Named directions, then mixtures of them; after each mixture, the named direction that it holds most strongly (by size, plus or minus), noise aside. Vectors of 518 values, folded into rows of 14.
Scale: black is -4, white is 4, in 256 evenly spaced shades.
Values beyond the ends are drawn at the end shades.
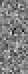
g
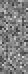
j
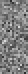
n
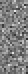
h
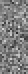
n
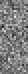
j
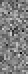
g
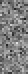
g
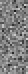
h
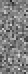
n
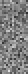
n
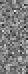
h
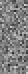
h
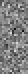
g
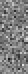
n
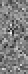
n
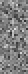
g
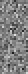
h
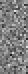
h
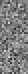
g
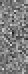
h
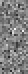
g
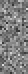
j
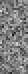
j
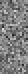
h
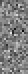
g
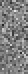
n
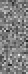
j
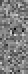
g
